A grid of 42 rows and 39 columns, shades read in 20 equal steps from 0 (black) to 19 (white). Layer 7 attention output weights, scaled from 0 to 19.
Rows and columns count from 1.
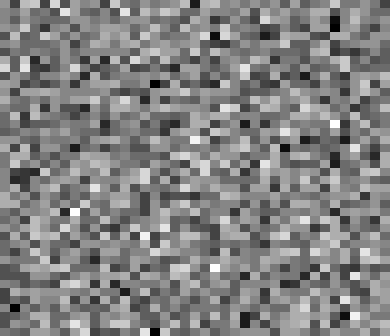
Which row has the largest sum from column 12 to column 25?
14
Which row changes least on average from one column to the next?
12
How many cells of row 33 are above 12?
7
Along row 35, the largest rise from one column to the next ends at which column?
36
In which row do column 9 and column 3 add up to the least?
23
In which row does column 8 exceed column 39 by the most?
27
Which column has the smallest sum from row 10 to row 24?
35
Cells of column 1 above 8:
26
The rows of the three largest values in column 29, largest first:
17, 30, 6
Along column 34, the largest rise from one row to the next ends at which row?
5
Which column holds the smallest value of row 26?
15
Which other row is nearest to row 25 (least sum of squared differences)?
13
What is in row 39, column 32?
8
